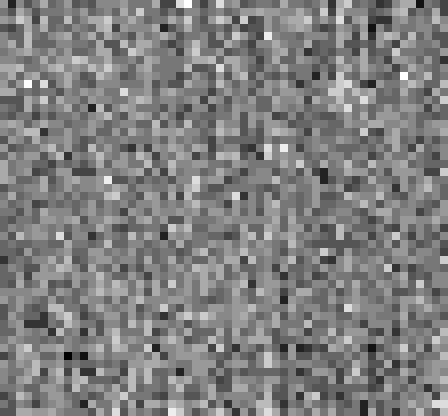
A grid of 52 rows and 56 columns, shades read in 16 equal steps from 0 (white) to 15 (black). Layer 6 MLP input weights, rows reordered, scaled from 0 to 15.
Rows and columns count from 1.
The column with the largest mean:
47
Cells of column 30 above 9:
4
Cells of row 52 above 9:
13
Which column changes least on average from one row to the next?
37
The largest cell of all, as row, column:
45, 9
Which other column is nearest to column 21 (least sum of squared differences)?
12
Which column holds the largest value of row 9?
50
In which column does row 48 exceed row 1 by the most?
28
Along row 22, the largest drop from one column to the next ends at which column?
56
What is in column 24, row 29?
4
